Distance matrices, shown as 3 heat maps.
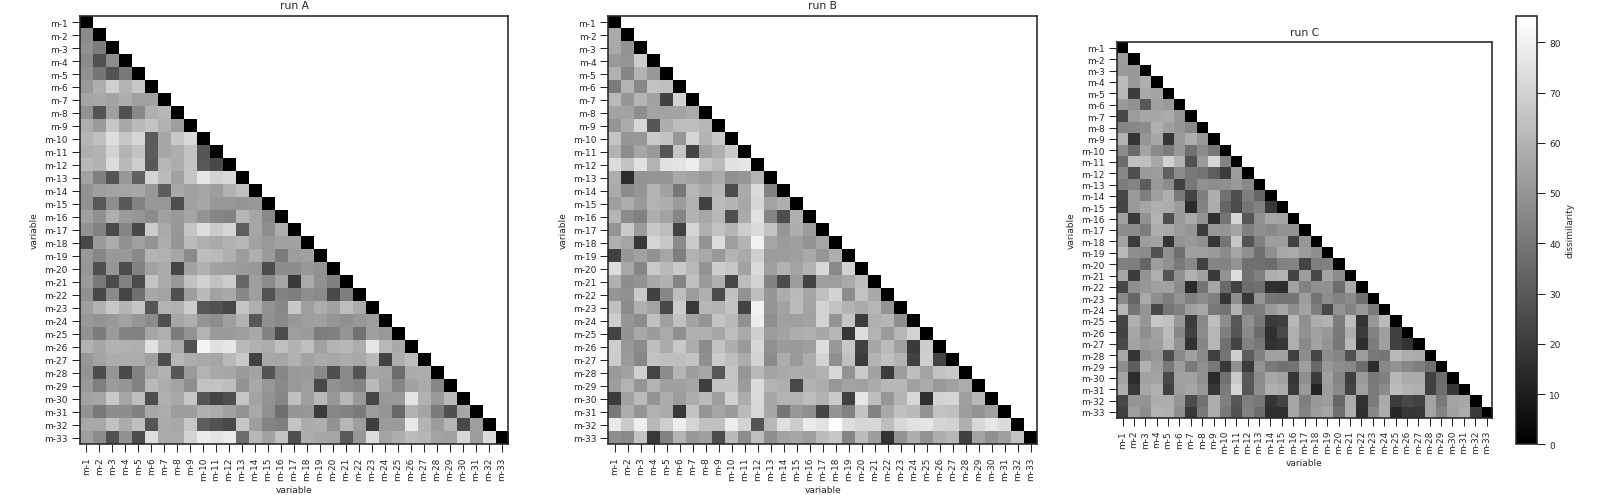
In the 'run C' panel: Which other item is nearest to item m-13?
m-6
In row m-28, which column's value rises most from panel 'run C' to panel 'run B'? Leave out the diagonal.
m-18
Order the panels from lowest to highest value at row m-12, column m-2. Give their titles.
run C, run A, run B
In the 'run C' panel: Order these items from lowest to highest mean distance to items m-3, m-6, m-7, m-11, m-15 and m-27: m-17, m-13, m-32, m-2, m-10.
m-32, m-13, m-10, m-17, m-2
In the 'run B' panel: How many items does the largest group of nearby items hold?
5
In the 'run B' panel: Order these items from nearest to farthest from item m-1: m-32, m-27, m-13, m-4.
m-4, m-13, m-27, m-32
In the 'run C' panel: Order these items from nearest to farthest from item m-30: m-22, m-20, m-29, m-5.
m-5, m-29, m-20, m-22
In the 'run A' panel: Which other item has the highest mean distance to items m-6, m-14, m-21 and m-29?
m-26
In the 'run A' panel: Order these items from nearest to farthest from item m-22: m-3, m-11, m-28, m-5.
m-28, m-5, m-3, m-11
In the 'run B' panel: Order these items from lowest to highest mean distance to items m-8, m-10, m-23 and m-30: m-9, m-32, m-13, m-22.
m-13, m-22, m-9, m-32
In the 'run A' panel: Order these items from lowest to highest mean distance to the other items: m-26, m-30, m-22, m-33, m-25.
m-22, m-25, m-30, m-33, m-26
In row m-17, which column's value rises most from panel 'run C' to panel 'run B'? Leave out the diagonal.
m-20
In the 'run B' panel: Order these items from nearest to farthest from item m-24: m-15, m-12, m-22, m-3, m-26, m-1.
m-26, m-3, m-15, m-22, m-1, m-12
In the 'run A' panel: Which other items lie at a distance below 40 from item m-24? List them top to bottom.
m-7, m-14, m-27
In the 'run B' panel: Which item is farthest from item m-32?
m-18
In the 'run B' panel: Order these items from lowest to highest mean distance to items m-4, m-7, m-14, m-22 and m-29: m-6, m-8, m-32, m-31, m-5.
m-5, m-8, m-31, m-6, m-32
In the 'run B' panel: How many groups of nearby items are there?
10
